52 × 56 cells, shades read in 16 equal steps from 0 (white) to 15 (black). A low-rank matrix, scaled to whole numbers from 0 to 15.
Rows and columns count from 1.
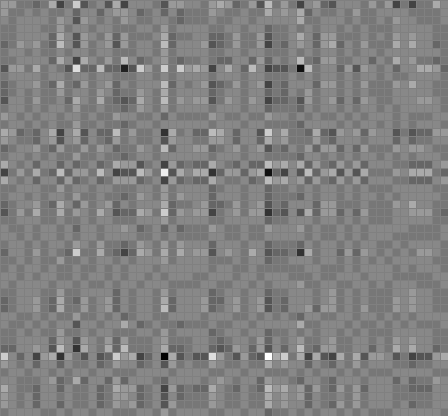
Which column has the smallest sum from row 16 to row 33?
21
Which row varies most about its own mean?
45
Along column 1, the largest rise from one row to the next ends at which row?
22
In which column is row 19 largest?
34
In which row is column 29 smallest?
9
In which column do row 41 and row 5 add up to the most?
10
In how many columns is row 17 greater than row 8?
24
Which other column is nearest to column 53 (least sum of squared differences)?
54
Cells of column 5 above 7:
17
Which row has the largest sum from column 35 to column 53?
1
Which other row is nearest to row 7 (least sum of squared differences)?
52
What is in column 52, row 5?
6
